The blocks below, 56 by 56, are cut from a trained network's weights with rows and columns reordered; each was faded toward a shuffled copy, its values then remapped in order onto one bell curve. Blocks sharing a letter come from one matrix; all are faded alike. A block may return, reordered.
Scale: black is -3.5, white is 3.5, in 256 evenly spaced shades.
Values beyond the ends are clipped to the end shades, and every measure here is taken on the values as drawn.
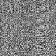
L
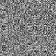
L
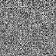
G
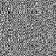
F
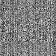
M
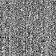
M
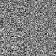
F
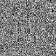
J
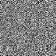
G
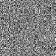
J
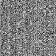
M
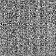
M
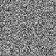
L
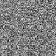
L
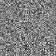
G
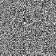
J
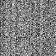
M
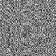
L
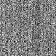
M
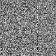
J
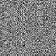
F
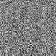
L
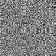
L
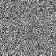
J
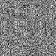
L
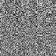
G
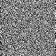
J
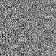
F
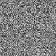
F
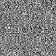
G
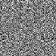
G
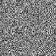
F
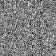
G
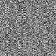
F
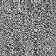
F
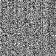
M
